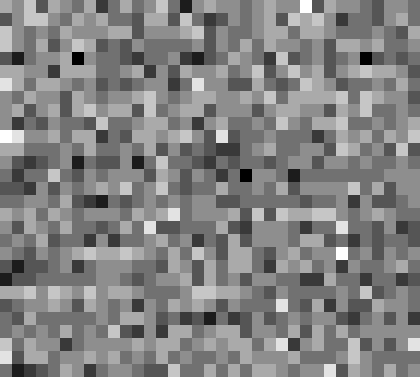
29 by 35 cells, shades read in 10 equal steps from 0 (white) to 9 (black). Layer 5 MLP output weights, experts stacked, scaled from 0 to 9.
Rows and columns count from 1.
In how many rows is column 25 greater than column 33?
7
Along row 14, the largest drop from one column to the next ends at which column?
22
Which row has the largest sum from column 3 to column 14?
13
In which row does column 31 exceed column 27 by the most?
5
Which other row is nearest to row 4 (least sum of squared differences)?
28
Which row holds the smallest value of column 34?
12
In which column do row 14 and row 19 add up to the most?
21
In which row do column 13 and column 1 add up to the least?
11
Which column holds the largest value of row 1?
16
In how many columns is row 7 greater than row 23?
18
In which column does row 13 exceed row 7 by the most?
17
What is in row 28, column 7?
4
